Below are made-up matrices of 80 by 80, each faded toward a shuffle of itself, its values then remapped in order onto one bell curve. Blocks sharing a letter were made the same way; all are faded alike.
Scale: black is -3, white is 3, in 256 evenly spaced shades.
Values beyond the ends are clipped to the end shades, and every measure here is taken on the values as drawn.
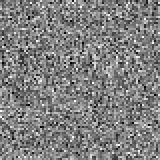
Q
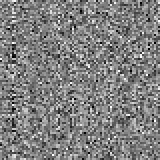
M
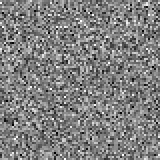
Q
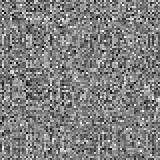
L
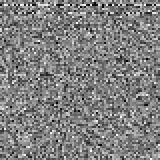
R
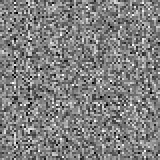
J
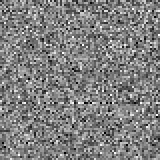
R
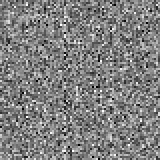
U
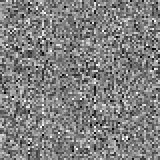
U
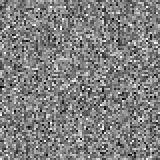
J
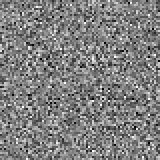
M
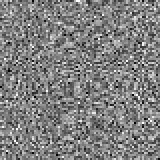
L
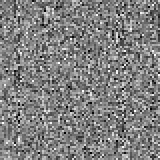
U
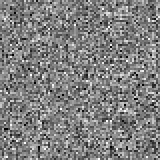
M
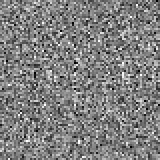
J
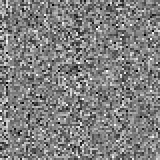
U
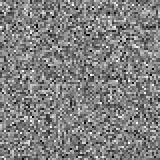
Q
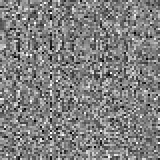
M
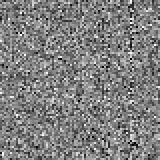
U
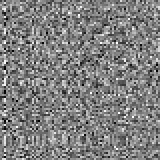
L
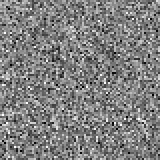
Q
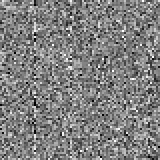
U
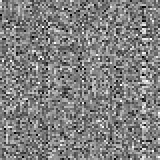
M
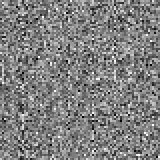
M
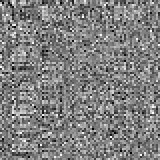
L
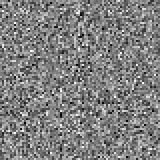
J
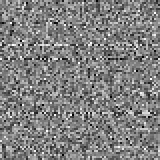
R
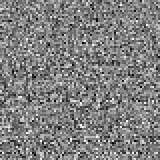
R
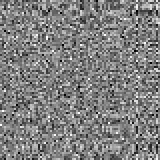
L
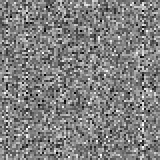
U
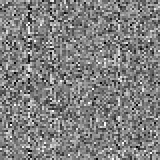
U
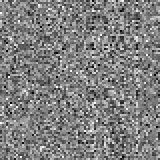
M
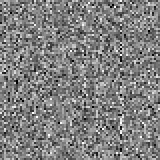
U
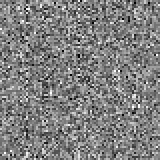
J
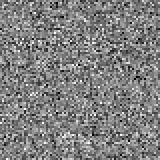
R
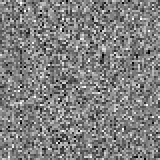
J
